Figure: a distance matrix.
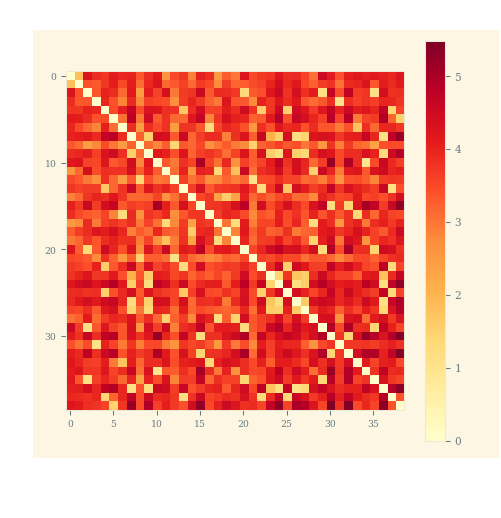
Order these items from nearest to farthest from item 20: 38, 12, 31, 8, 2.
2, 8, 12, 31, 38
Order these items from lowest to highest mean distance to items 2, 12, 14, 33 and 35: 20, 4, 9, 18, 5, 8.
8, 20, 18, 5, 9, 4
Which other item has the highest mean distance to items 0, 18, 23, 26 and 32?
38
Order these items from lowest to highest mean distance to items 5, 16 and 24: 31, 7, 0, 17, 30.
7, 31, 17, 0, 30
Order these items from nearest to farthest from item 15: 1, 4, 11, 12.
12, 1, 11, 4
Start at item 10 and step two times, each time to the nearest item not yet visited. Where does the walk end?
19
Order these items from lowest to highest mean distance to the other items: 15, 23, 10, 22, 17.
17, 23, 22, 10, 15
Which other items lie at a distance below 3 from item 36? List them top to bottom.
7, 9, 23, 24, 26, 27
